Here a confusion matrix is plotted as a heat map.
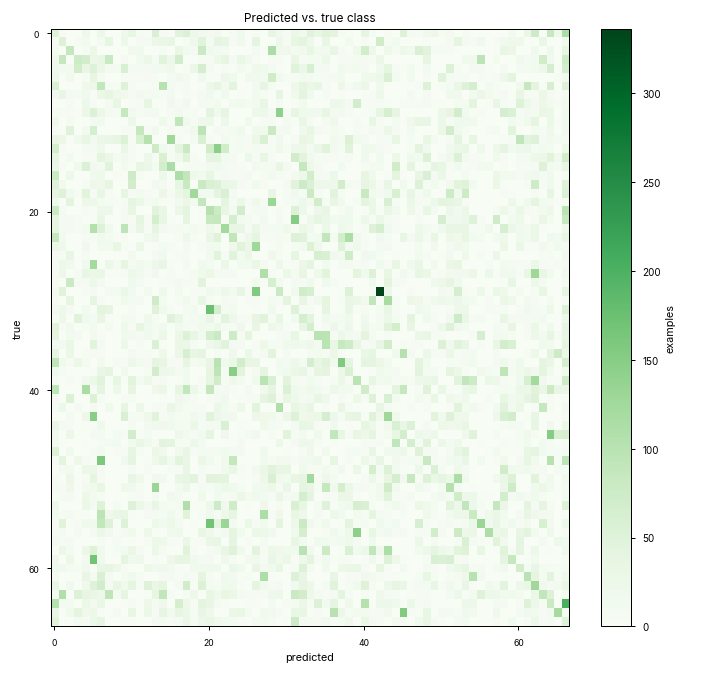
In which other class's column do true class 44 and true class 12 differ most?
15
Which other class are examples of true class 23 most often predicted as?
38
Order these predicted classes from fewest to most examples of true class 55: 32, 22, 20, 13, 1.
13, 1, 32, 22, 20
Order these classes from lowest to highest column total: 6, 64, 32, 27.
27, 64, 6, 32
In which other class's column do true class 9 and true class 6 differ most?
29
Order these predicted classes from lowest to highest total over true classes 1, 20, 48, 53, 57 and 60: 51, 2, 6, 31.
2, 51, 31, 6
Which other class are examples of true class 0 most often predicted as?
66
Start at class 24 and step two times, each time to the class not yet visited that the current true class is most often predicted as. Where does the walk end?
5
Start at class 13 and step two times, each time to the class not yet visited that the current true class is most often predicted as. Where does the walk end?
31
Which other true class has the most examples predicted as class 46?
50
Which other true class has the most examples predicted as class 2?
28
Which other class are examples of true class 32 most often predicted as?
52
